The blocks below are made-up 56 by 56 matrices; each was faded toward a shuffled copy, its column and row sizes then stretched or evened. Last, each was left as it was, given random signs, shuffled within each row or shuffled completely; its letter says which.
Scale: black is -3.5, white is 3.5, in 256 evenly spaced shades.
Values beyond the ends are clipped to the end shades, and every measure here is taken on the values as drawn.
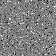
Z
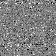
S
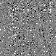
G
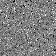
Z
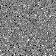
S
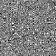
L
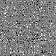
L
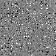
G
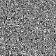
G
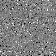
S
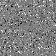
S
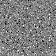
Z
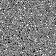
Z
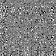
L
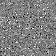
S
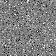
Z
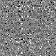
L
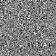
L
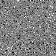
S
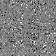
G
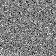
Z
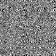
G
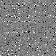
L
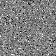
Z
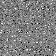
S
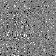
L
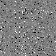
G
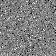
Z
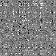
L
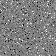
Z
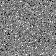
Z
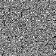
G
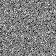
Z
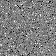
Z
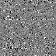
G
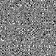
L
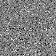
S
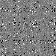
G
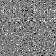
L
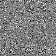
G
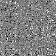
G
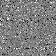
S
